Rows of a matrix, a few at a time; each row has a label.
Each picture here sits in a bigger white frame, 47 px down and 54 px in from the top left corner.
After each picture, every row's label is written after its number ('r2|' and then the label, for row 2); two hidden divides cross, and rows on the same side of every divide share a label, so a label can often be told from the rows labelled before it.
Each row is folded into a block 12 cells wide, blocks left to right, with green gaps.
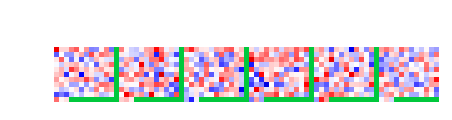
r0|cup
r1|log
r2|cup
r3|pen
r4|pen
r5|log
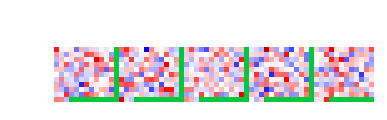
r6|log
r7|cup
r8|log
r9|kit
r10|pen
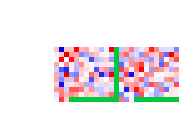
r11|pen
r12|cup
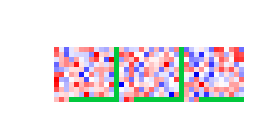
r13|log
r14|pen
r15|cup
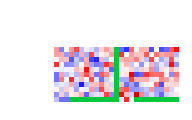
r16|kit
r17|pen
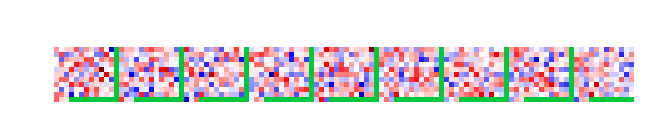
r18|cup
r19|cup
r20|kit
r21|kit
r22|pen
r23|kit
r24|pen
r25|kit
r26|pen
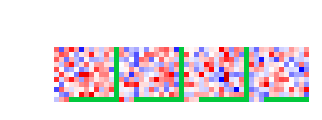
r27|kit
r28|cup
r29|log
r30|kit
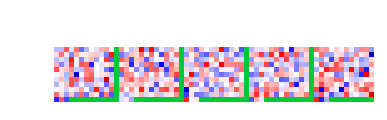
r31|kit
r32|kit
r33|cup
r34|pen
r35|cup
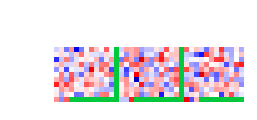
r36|cup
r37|log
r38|cup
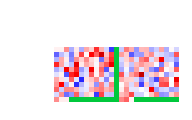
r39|cup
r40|log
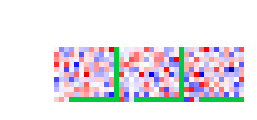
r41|pen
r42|log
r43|pen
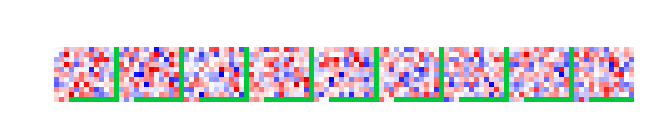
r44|pen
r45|kit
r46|cup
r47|log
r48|log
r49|log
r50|kit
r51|pen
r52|pen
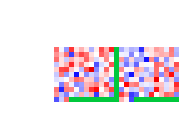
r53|kit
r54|cup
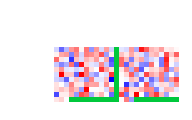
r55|kit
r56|pen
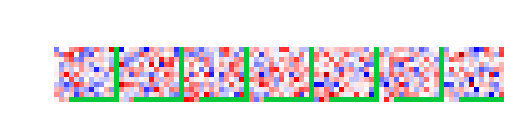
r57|pen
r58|cup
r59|log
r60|cup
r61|pen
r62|pen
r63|pen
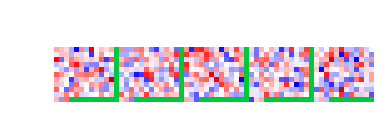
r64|log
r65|kit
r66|kit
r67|pen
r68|pen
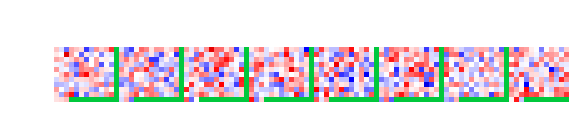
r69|pen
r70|pen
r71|log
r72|cup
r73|log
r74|pen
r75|cup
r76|pen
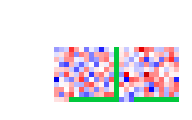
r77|pen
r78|kit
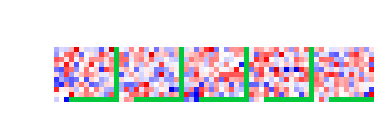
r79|pen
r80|pen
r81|pen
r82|pen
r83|log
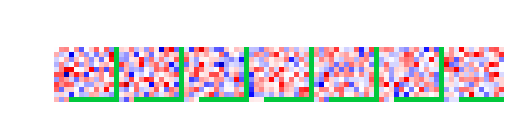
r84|cup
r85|cup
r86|kit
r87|kit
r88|pen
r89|cup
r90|kit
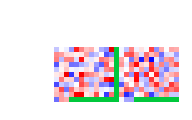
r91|pen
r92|kit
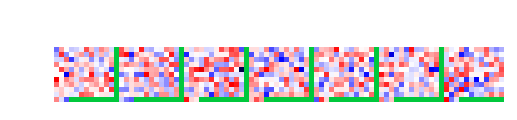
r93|cup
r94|kit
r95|cup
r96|cup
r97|pen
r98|cup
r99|log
